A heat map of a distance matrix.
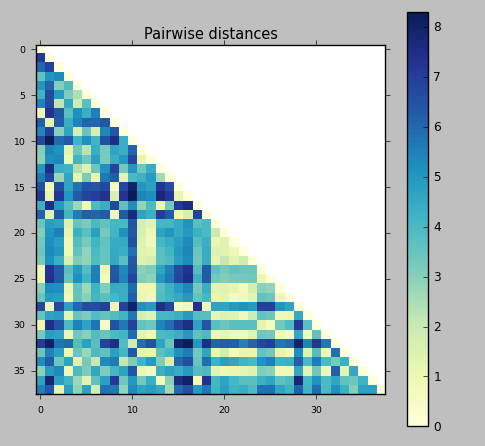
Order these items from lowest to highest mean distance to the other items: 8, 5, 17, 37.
5, 17, 37, 8
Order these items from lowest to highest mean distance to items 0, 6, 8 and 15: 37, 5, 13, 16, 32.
16, 37, 5, 13, 32
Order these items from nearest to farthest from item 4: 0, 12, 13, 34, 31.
34, 13, 31, 12, 0
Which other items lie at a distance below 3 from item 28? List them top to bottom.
1, 8, 15, 16, 18
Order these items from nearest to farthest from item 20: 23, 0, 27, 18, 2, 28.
27, 23, 0, 18, 28, 2
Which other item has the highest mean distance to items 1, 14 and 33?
10
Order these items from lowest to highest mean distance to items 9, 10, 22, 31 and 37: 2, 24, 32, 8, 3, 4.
4, 3, 2, 32, 24, 8
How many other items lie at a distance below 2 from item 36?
3
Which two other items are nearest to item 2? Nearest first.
37, 6
